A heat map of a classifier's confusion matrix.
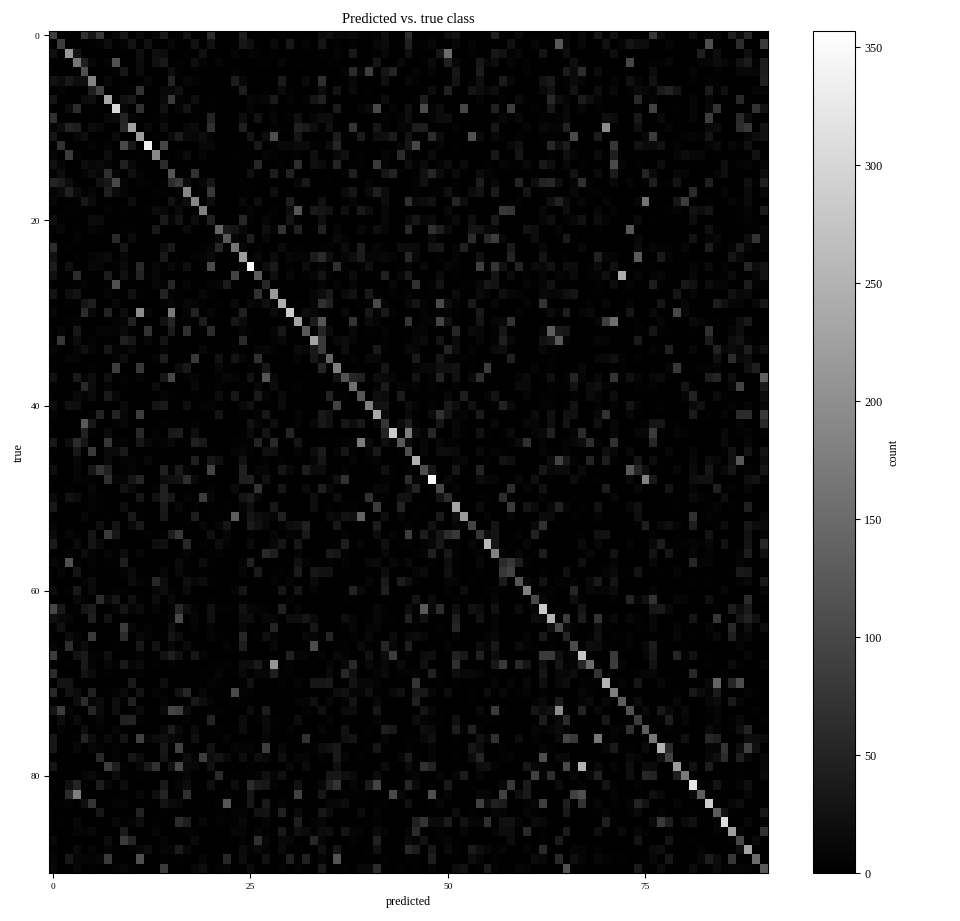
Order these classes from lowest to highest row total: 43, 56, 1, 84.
84, 56, 1, 43
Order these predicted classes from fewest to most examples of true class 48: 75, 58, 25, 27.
58, 27, 25, 75
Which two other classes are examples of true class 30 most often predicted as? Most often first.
11, 15
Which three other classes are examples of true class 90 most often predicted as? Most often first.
65, 14, 41
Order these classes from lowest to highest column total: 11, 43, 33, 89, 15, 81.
89, 43, 33, 81, 15, 11
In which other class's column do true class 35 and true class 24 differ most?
74
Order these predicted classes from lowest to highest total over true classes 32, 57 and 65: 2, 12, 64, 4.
4, 64, 12, 2
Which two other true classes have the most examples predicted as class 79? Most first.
30, 36
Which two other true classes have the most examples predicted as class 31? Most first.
19, 82
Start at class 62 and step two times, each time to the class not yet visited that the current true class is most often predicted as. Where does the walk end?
73
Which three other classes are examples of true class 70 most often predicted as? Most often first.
84, 87, 46
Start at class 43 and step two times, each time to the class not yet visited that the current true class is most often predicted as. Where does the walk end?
5
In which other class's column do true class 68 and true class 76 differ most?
28
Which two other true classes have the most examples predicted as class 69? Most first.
76, 63
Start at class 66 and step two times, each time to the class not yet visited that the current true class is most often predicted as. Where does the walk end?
64
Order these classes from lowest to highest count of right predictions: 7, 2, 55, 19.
19, 2, 7, 55
